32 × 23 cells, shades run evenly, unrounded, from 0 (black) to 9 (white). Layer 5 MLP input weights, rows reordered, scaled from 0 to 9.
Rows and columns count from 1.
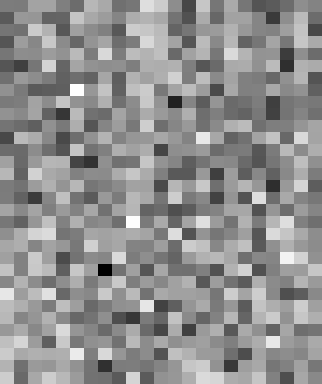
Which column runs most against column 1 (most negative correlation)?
11
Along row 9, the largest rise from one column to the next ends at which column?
14
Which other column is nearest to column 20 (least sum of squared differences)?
23
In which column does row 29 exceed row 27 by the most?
10
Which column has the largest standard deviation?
20
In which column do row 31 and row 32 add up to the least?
8
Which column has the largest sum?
22
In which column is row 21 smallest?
19
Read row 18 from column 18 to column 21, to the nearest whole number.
6 3 5 4
